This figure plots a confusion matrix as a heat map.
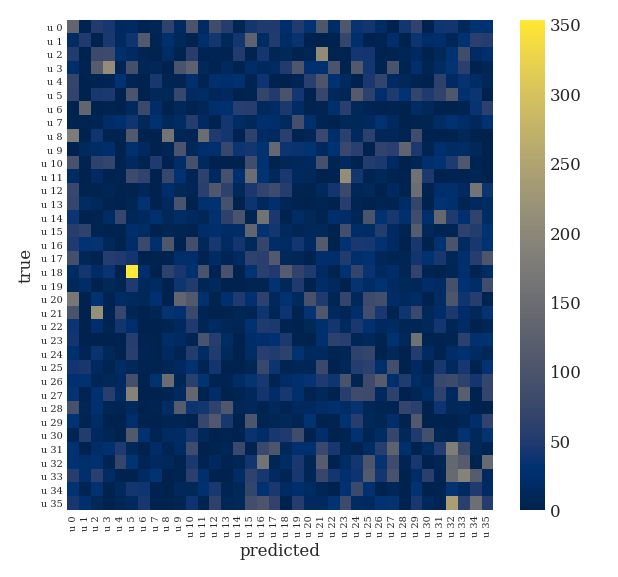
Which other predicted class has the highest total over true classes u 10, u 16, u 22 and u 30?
u 21
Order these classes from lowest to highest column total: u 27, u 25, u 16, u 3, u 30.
u 30, u 3, u 27, u 25, u 16
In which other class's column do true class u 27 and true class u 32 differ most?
u 5
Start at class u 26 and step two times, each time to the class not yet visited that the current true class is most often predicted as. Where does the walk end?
u 0
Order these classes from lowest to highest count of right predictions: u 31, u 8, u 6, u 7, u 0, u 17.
u 7, u 31, u 6, u 17, u 0, u 8
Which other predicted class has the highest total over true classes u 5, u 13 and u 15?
u 29
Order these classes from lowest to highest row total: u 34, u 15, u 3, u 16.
u 34, u 15, u 16, u 3
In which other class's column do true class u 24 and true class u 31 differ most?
u 32
